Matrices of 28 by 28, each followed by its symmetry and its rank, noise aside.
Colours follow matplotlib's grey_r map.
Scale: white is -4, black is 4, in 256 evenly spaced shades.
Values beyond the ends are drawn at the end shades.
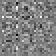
no symmetry, rank three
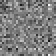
no symmetry, rank four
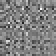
no symmetry, rank four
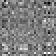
no symmetry, rank three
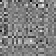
no symmetry, rank three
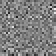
no symmetry, rank four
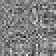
no symmetry, rank five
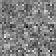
no symmetry, rank four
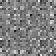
symmetric, rank four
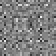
no symmetry, rank three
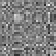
symmetric, rank three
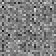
no symmetry, rank five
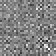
symmetric, rank three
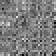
symmetric, rank three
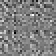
antisymmetric, rank four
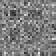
symmetric, rank five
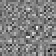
symmetric, rank five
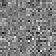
no symmetry, rank five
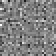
antisymmetric, rank four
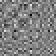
symmetric, rank three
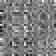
no symmetry, rank three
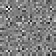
symmetric, rank three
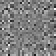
antisymmetric, rank four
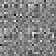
symmetric, rank five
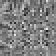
no symmetry, rank four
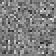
no symmetry, rank five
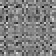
no symmetry, rank three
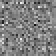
antisymmetric, rank four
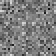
symmetric, rank five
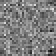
symmetric, rank five
